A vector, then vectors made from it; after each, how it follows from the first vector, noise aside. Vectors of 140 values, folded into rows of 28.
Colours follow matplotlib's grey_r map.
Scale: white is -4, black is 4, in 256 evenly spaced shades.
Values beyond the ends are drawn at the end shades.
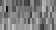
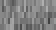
reversed, shrunk.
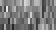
negated.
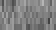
reversed, shrunk.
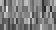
negated.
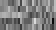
wrapped around.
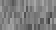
reversed, shrunk.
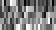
reversed, negated, scaled up.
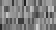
wrapped around.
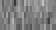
reversed, shrunk.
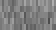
reversed, shrunk.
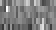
negated, partly zeroed.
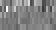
negated, partly zeroed.
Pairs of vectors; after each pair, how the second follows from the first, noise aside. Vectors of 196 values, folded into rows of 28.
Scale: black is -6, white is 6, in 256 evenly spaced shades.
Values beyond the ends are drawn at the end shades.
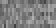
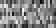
reversed, scaled up.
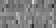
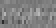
reversed, partly zeroed.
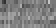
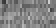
copied.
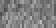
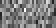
reversed, scaled up.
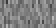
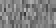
wrapped around.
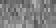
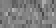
wrapped around, negated, partly zeroed.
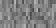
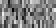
reversed, scaled up.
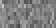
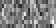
reversed, scaled up.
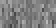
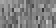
copied.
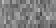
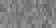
wrapped around, shrunk.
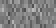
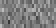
copied.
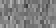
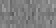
wrapped around, shrunk.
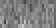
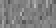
wrapped around, negated, partly zeroed.
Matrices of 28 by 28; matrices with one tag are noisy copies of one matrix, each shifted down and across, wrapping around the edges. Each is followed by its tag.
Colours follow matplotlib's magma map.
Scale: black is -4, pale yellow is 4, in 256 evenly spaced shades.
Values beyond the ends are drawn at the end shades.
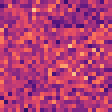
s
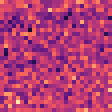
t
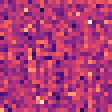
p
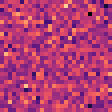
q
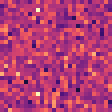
p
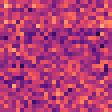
t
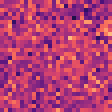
s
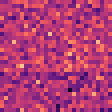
t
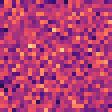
q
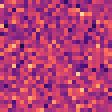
q
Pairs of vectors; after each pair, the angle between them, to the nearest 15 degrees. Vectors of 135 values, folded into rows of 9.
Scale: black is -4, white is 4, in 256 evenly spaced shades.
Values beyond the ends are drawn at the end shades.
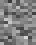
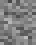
15 degrees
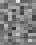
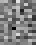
45 degrees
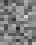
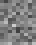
60 degrees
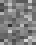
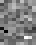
75 degrees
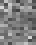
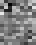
135 degrees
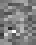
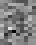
165 degrees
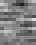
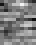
165 degrees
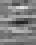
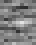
150 degrees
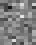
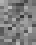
120 degrees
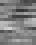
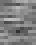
105 degrees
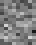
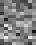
15 degrees
